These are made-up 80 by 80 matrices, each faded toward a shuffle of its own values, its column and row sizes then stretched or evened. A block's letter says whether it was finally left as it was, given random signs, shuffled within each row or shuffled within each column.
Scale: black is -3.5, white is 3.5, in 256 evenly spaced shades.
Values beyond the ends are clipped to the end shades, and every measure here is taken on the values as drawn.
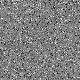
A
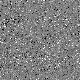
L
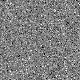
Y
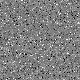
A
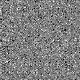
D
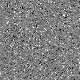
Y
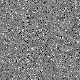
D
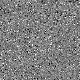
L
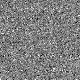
A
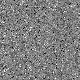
Y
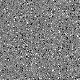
D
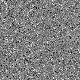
Y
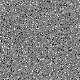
L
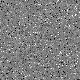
Y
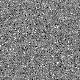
Y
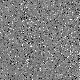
Y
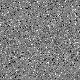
A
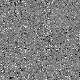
D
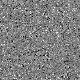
L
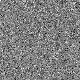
A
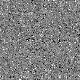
D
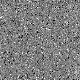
L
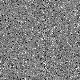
Y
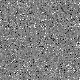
L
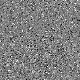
D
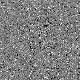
L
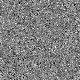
Y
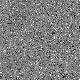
Y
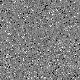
D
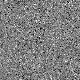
Y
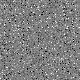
Y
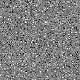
D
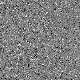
Y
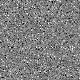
A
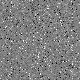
Y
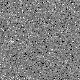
A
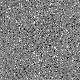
Y
